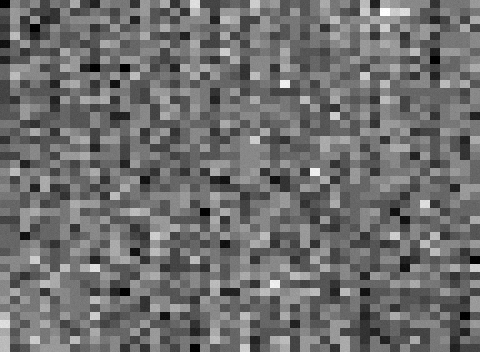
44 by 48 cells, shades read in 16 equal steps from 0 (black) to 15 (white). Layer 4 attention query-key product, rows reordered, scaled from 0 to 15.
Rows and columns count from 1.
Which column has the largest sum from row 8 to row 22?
26
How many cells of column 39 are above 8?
10
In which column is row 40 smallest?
47
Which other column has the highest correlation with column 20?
37
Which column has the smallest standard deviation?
36
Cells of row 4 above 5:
35
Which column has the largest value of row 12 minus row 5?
19
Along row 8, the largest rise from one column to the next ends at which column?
45
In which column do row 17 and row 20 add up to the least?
42
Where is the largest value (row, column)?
2, 39
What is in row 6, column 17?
9
